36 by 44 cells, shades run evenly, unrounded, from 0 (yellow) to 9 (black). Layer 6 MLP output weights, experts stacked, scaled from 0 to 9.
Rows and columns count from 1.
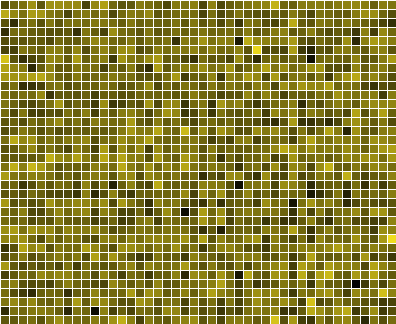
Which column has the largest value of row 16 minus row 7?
1
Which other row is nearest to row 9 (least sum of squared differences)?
2
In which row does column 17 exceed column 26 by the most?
8
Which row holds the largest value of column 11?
35
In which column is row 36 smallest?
31
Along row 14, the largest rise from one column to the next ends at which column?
34
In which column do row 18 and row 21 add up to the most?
27
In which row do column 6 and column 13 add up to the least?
18
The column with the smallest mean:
12
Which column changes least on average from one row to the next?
19
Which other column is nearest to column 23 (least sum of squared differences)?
25
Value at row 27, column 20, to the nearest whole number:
4
